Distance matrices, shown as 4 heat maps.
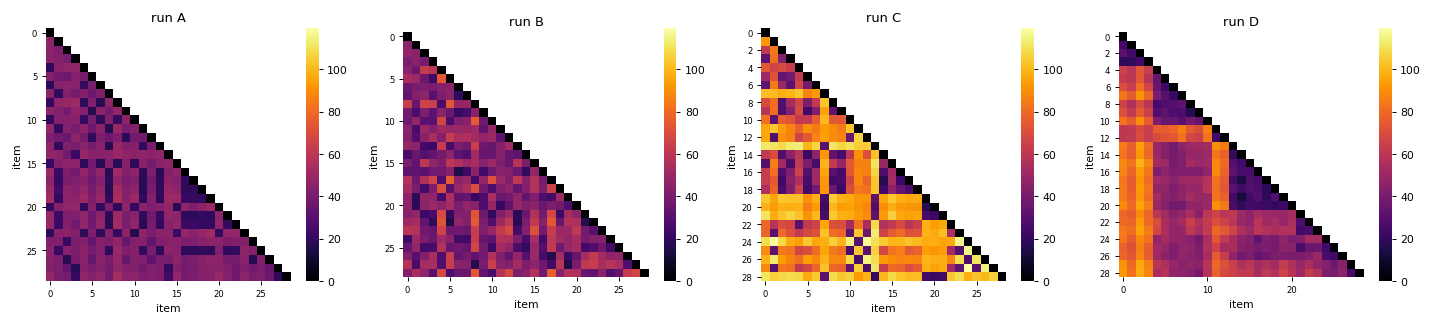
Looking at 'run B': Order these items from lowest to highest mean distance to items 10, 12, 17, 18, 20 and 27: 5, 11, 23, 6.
11, 6, 5, 23
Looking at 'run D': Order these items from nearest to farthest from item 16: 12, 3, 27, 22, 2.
27, 22, 12, 3, 2
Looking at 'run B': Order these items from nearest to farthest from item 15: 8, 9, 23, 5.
9, 8, 5, 23
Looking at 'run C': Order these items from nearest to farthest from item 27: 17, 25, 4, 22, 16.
25, 22, 4, 17, 16
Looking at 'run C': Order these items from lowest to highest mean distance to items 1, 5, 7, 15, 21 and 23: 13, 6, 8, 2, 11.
6, 2, 8, 13, 11
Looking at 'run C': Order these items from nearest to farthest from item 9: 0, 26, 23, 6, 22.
6, 0, 22, 23, 26
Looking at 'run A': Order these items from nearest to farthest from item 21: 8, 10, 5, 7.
7, 5, 10, 8
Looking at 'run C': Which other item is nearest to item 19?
20
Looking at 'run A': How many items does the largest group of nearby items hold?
11
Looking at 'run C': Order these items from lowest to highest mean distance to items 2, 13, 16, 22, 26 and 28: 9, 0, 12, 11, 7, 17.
17, 9, 7, 11, 0, 12
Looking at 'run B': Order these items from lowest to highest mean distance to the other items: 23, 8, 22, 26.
26, 22, 23, 8
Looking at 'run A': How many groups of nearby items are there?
5
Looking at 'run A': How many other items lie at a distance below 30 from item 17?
10
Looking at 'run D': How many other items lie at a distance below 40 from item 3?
3
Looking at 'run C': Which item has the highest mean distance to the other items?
24
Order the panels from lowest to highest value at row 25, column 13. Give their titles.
run A, run B, run D, run C
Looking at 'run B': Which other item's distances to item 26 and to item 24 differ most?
17
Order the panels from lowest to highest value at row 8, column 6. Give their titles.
run A, run D, run B, run C
